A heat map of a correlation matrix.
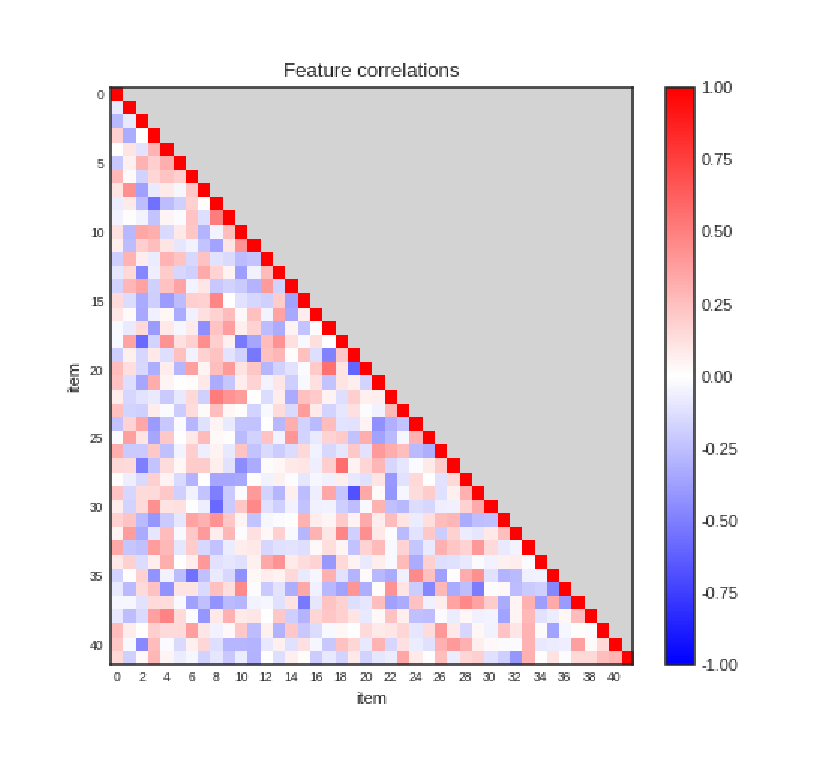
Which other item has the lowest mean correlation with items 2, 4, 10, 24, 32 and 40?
15
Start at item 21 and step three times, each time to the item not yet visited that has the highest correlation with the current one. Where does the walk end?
6
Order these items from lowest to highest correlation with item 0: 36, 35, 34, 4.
35, 36, 4, 34
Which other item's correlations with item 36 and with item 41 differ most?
29
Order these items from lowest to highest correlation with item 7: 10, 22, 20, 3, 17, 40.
17, 10, 22, 3, 20, 40
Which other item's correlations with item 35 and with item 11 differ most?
10
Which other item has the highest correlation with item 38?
4
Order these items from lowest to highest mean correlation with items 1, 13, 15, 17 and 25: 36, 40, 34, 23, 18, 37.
36, 37, 40, 23, 34, 18
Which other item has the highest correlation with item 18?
27
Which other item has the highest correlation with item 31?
8
